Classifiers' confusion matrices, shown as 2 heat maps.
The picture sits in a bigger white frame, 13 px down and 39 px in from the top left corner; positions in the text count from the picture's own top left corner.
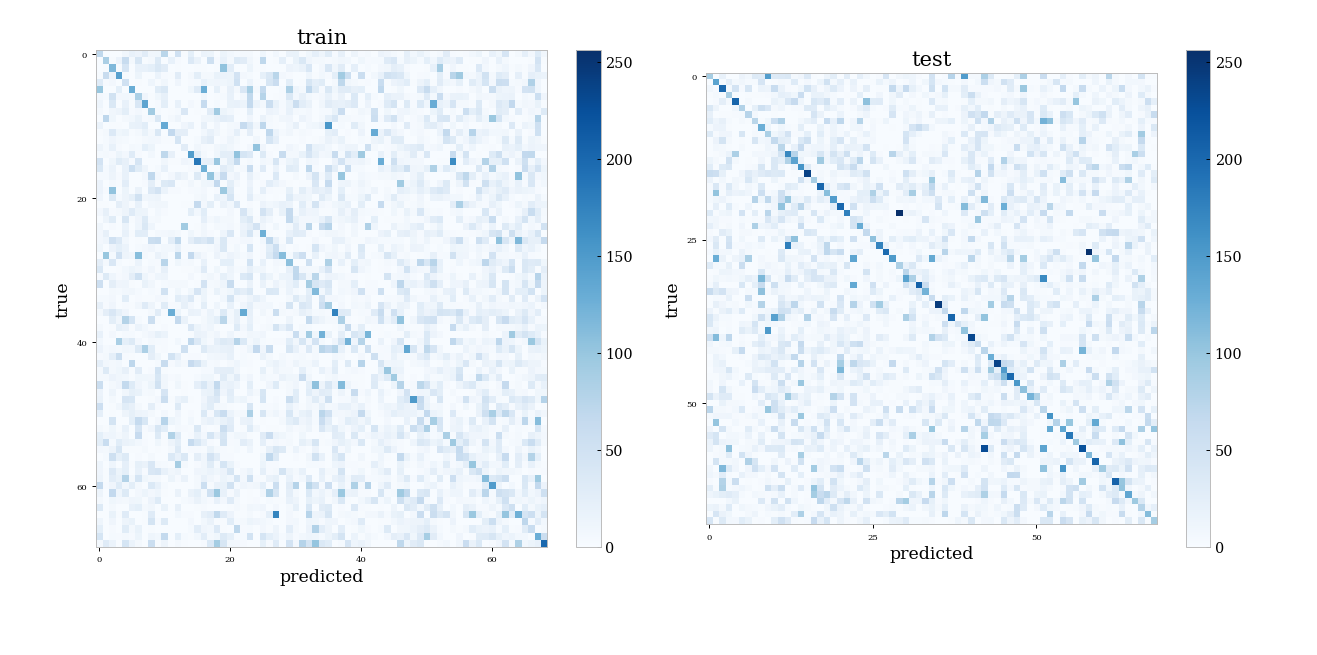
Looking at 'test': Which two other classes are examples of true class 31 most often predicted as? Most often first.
51, 30
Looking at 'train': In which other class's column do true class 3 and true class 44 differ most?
37
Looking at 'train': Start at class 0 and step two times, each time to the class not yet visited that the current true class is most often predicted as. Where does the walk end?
35
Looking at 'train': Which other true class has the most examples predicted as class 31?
68
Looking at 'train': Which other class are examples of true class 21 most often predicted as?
55
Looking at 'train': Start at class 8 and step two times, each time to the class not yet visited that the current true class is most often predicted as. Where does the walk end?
46
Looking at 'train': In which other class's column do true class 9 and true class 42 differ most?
60
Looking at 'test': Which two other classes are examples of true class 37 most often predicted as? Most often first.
10, 42
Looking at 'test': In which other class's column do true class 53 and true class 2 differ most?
59
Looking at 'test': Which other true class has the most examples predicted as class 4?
12
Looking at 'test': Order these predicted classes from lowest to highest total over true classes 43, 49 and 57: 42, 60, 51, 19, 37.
60, 37, 19, 51, 42
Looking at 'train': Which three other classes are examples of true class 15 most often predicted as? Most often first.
54, 43, 18
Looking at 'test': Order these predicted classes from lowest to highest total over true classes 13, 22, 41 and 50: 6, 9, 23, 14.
6, 9, 14, 23
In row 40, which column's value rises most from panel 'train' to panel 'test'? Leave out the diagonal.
1
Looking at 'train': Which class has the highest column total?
67
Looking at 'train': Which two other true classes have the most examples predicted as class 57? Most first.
64, 11
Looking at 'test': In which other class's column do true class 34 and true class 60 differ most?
54
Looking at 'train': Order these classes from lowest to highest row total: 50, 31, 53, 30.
30, 31, 53, 50
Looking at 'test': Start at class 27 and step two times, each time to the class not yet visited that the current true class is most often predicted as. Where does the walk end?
14
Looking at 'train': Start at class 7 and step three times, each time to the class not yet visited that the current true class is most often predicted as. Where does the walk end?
50
